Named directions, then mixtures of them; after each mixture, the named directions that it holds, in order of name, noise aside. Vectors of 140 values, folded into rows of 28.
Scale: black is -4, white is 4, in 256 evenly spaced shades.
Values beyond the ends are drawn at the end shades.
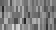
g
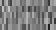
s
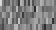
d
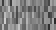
g, s.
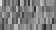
d.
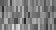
g.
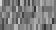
d.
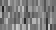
g, s.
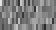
d.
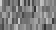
d.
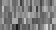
d, g.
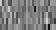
d, s.
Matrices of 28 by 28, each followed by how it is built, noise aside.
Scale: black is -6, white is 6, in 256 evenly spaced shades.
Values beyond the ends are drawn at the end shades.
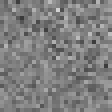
upper triangular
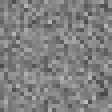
repeating rows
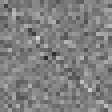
diagonal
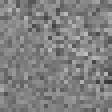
upper triangular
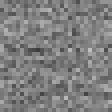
low rank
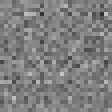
low rank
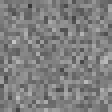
blocks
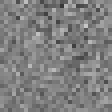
upper triangular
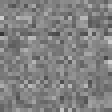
low rank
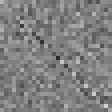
diagonal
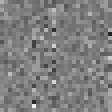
uneven columns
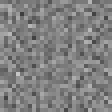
repeating rows
